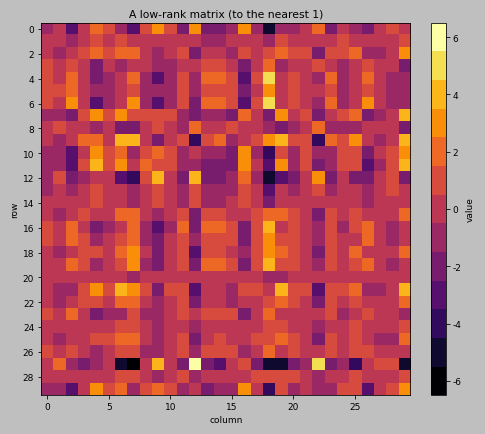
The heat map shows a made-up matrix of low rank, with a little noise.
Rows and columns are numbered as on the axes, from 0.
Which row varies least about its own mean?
20
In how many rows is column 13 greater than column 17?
8
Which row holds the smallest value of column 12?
9
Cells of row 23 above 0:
10
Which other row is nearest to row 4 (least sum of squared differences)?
6
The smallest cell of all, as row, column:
27, 7
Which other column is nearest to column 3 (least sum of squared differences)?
21
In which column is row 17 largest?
18
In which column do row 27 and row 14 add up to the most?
12
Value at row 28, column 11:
1
